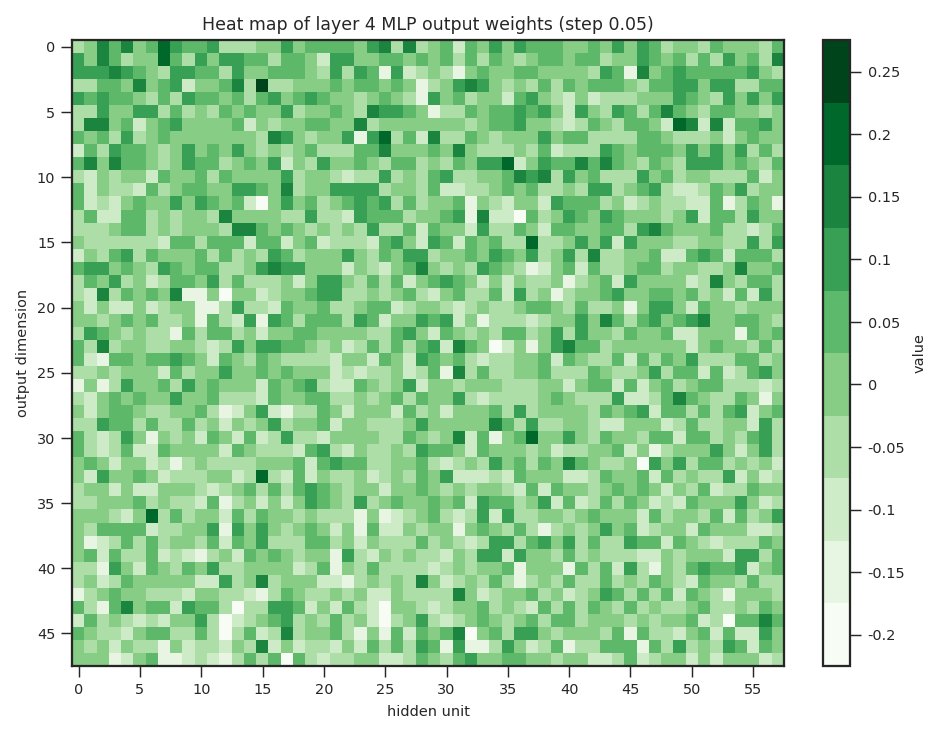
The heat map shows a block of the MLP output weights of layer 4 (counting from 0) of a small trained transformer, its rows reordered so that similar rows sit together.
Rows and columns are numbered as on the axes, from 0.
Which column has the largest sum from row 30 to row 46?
28
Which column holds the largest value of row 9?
35
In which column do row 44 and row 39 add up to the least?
53
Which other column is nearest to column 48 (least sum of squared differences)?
5
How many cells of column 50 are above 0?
19
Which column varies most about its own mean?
15
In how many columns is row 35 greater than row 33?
26
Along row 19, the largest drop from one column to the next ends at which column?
9
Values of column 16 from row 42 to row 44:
-0.05 0.1 0.05
